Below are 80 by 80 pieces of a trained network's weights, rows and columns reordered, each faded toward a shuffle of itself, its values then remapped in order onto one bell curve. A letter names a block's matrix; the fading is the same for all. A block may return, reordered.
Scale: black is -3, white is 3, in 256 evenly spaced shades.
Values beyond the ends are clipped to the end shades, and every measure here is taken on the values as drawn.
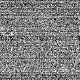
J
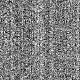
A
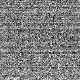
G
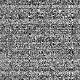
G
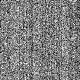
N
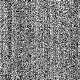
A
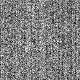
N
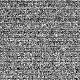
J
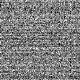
G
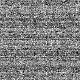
J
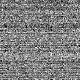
J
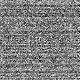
J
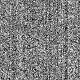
N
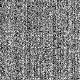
A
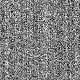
N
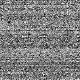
G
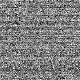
G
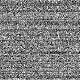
J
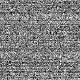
J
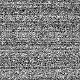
J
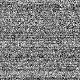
J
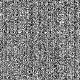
A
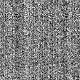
A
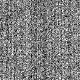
A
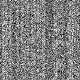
A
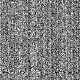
A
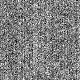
N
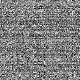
G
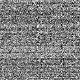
G
